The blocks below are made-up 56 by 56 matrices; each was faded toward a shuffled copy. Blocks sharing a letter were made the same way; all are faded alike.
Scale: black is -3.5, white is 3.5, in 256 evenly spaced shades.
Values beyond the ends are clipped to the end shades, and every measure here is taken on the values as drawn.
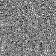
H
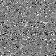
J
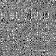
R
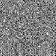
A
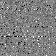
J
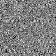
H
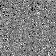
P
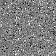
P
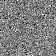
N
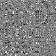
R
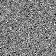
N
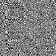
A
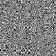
A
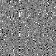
R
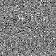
H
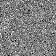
N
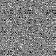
A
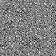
A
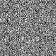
H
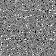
J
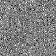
A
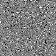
J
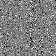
P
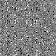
R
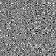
A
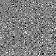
R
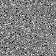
J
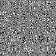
R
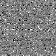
J
